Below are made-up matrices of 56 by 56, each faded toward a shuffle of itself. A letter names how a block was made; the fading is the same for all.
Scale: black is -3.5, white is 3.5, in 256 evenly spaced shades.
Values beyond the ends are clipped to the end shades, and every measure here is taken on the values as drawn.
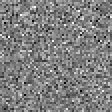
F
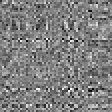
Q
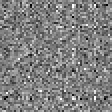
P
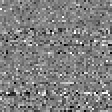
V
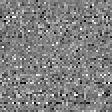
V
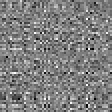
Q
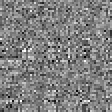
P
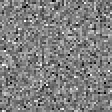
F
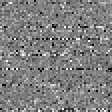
V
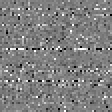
V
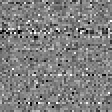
V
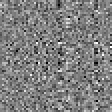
P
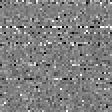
V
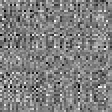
Q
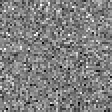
F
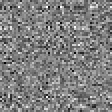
P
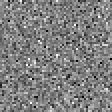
F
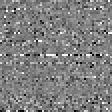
V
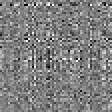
Q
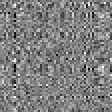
Q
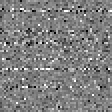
V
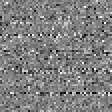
V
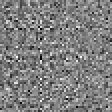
P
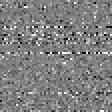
V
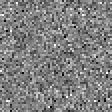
F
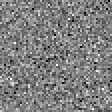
F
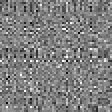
Q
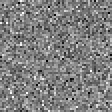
F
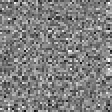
P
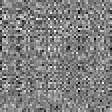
Q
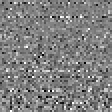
V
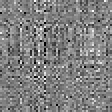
Q
